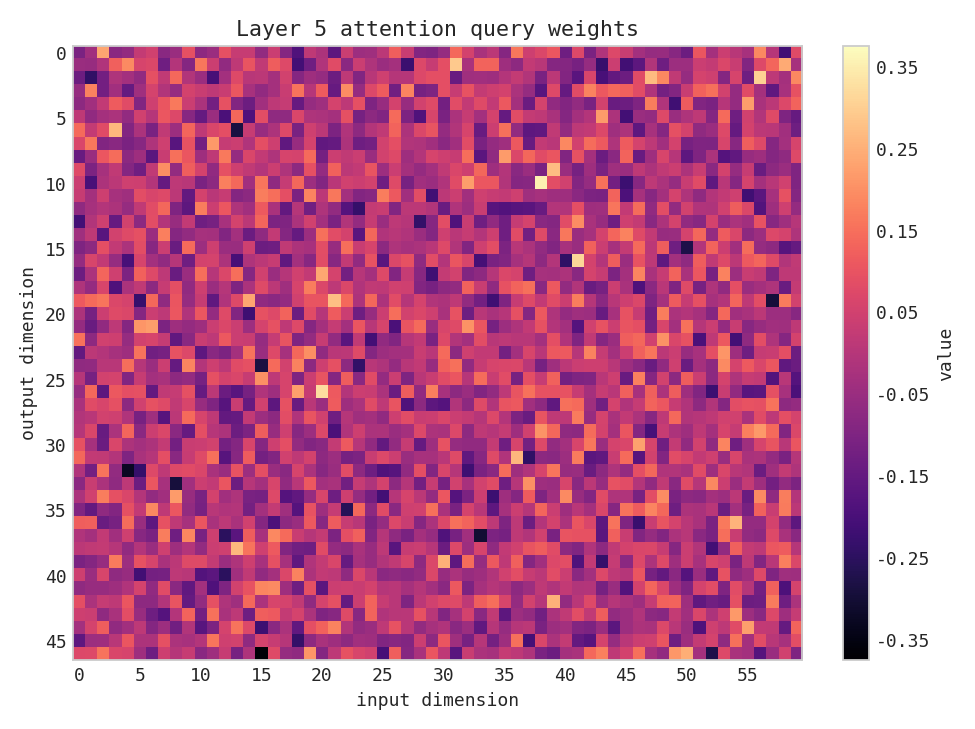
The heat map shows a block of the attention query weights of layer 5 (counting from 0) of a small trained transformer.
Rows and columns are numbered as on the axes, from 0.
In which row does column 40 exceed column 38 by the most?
34
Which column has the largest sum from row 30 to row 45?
54
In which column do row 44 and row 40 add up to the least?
10
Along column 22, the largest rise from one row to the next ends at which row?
36
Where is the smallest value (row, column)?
46, 15
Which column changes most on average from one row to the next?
18
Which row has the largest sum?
19
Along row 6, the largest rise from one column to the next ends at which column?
14
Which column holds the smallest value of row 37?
33
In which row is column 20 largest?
26
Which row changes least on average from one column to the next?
28
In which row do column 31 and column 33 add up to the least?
37
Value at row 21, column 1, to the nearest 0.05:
-0.15
